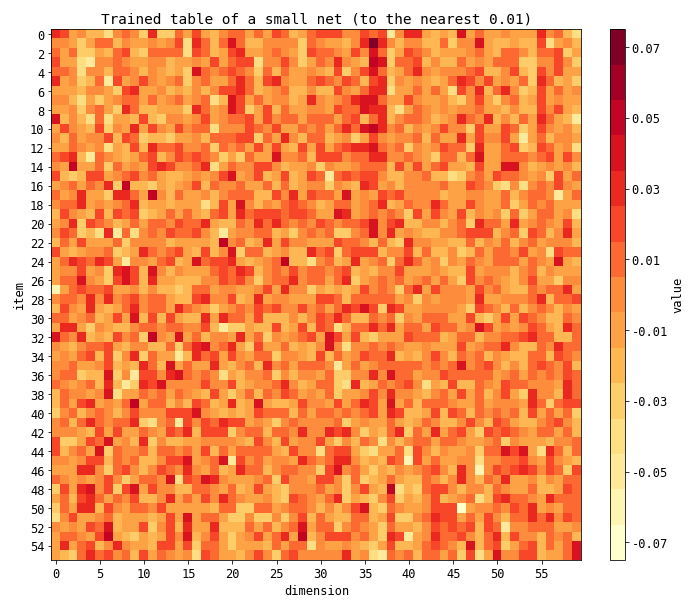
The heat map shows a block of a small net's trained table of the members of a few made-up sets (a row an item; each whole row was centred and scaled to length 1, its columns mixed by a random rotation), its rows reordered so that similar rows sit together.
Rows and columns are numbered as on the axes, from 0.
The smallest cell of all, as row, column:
50, 46
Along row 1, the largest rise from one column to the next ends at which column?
16
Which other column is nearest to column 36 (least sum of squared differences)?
48
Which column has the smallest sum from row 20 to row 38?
7
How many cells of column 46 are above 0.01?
13
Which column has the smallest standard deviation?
42
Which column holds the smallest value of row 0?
38
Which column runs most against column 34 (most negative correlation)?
8
